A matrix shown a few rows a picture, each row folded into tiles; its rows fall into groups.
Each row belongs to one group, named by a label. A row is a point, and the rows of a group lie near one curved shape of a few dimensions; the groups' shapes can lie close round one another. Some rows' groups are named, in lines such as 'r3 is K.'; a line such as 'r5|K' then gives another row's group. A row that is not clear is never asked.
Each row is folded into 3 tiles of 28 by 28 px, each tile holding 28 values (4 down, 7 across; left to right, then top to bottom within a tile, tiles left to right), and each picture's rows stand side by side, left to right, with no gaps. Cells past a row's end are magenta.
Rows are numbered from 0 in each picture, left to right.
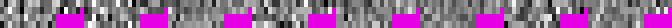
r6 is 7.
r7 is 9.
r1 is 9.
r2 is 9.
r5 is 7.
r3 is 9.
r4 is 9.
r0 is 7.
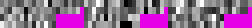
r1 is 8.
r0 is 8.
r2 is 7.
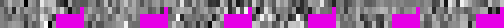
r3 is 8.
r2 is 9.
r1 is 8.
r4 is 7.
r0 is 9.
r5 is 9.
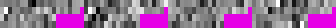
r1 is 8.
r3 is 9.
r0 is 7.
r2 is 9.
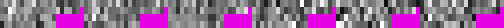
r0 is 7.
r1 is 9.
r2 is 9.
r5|9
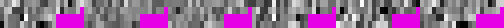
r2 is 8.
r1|9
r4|8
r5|8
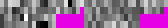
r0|8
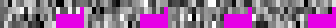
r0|7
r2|8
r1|7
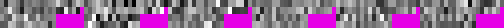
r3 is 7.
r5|8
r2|8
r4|8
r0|7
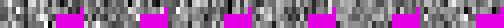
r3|7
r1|9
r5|7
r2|7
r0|9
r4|7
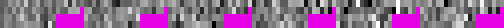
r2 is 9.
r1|7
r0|9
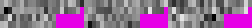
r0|8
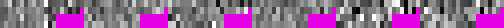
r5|7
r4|7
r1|9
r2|8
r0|9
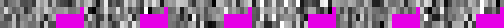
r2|8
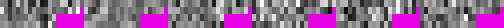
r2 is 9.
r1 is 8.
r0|9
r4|7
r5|7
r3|9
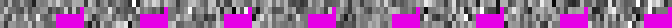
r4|8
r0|7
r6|8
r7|8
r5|7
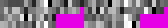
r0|8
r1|9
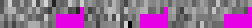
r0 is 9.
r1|8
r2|8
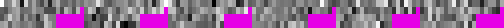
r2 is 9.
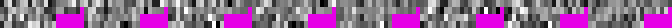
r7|7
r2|9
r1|8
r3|8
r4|9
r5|7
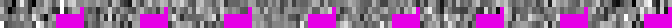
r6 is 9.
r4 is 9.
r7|7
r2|7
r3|9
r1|8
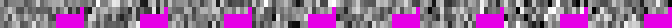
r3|8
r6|9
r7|8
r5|7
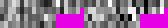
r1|7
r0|8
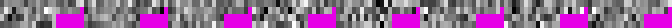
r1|9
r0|8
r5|7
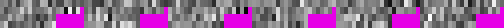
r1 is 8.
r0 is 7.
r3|8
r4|8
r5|9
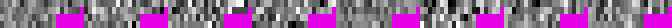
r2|8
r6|7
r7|8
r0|7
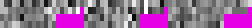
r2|8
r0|9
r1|7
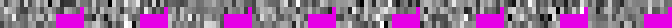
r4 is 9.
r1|9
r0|8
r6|7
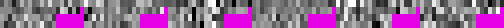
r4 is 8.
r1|8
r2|8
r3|8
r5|9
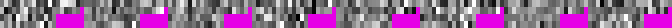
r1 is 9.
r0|8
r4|9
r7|7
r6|7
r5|9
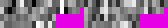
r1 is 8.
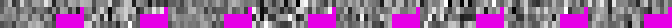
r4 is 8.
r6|7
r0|9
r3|9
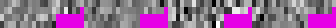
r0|7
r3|8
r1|8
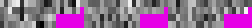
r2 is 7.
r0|8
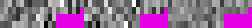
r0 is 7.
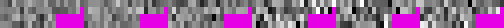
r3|9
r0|7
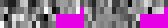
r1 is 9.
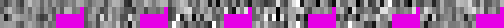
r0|7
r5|8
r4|9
